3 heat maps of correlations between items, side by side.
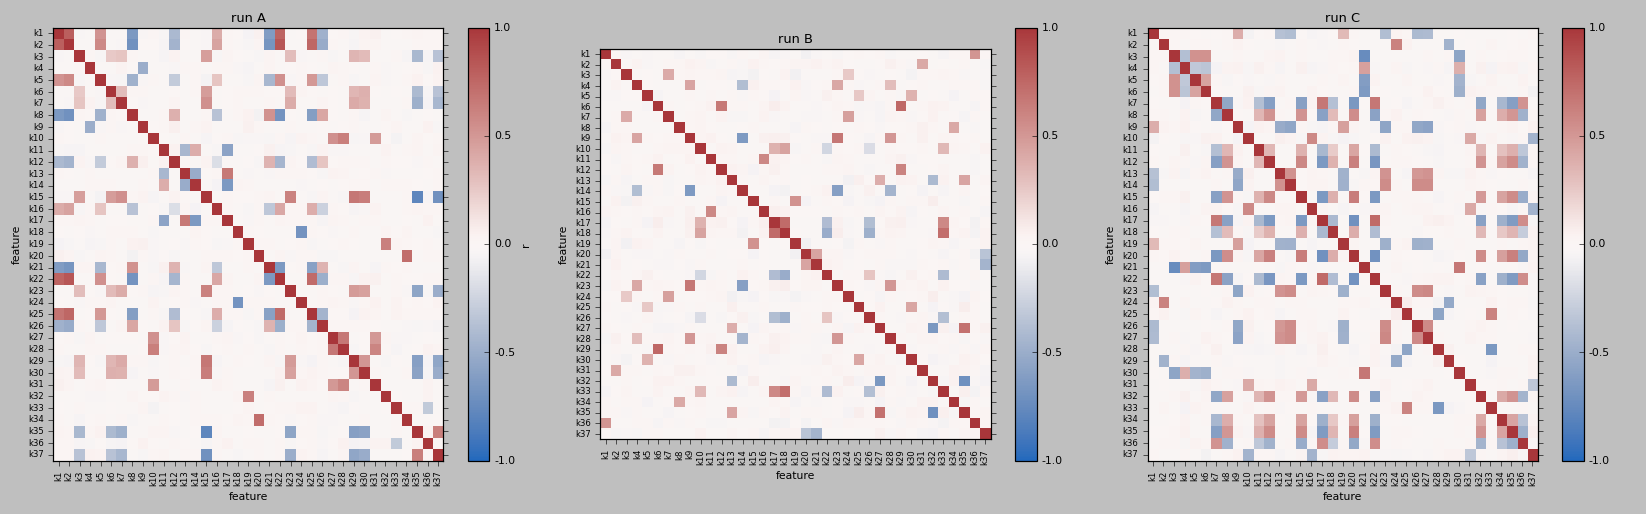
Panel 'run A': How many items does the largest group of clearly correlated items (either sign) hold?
10
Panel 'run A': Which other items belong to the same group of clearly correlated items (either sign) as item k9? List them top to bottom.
k4
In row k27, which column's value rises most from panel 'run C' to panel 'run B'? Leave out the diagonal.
k35
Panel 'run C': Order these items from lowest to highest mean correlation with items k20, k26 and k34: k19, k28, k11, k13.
k19, k28, k13, k11
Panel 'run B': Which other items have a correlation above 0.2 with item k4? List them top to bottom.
k9, k23, k28
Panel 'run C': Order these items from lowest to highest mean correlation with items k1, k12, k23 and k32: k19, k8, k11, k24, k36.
k36, k19, k24, k11, k8
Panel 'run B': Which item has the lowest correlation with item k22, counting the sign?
k18
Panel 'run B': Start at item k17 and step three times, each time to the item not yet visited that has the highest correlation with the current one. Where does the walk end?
k10
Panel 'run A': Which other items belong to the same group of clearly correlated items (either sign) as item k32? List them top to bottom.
k19
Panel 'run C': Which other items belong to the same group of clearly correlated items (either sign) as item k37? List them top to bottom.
k10, k16, k31
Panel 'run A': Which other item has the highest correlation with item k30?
k15
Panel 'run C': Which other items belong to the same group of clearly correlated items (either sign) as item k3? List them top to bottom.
k4, k5, k6, k21, k30
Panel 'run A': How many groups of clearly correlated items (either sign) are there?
9
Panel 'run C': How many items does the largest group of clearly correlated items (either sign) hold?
13
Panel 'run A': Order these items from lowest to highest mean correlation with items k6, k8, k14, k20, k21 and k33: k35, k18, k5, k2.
k2, k5, k35, k18
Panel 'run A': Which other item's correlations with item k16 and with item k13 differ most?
k17
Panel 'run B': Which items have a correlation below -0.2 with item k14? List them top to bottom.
k4, k9, k23, k28
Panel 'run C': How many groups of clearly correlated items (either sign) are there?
6
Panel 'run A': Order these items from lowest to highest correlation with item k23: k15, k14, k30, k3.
k14, k3, k30, k15
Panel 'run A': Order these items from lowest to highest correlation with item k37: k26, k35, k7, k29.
k29, k7, k26, k35
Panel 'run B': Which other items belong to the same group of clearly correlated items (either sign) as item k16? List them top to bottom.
k11
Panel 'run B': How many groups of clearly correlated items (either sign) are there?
12
